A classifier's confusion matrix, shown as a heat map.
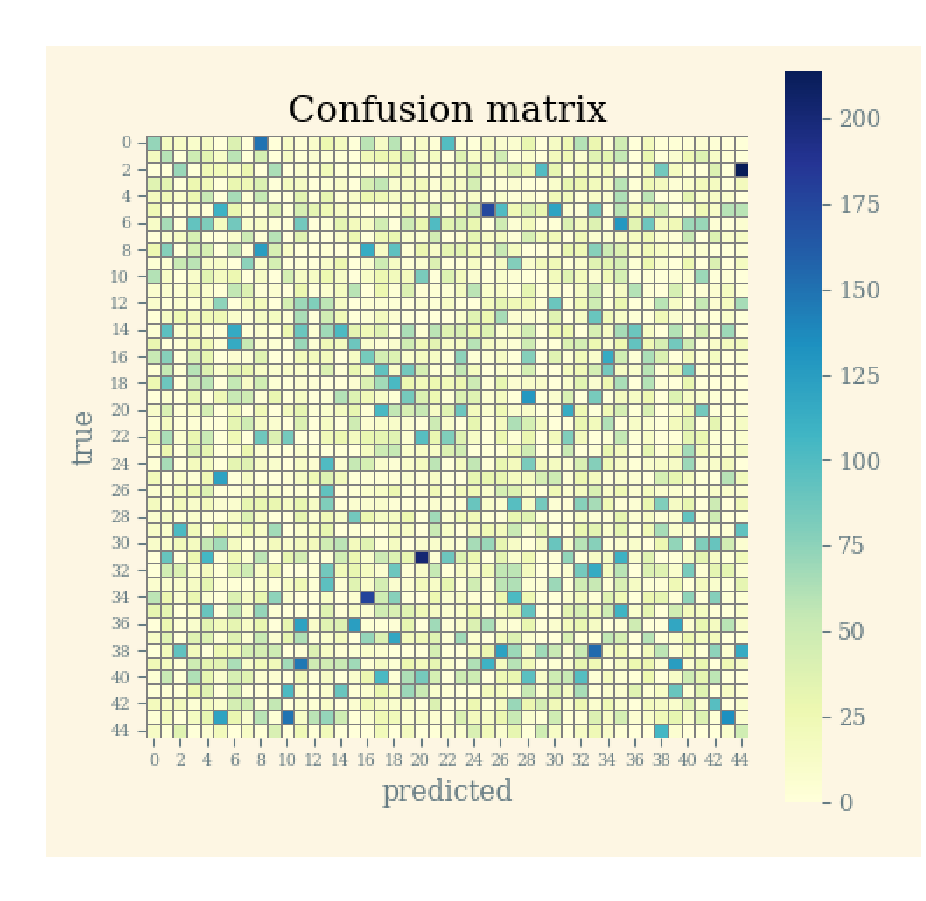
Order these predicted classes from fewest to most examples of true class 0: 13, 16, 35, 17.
17, 13, 35, 16
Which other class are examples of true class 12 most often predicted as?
30
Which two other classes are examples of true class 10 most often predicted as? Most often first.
20, 41
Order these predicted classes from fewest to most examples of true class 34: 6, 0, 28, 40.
28, 6, 0, 40
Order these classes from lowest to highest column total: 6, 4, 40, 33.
40, 4, 6, 33
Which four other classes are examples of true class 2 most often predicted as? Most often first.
44, 29, 38, 9
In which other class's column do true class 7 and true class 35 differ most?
4
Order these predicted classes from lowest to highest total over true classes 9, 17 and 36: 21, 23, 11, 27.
23, 27, 21, 11
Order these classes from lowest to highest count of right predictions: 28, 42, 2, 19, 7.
28, 7, 2, 19, 42
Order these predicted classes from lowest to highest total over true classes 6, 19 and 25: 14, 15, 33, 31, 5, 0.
0, 15, 31, 14, 33, 5
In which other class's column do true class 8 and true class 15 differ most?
16
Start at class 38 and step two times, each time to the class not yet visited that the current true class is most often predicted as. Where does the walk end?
13
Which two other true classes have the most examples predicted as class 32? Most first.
40, 27
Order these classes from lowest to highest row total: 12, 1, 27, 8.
1, 12, 27, 8
